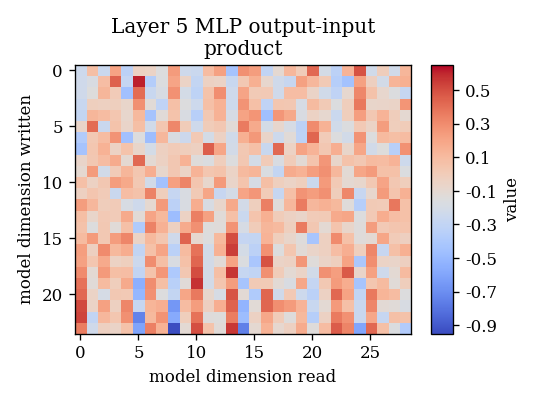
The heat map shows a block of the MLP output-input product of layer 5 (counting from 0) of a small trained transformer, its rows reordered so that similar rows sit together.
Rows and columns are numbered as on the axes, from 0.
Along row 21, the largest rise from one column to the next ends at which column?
9
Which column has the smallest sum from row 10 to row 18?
8
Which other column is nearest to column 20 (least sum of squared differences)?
15
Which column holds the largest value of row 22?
0
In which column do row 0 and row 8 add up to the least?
13
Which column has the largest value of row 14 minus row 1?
6
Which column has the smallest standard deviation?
18
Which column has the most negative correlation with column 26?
2
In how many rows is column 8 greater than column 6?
10
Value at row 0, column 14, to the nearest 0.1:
0.3
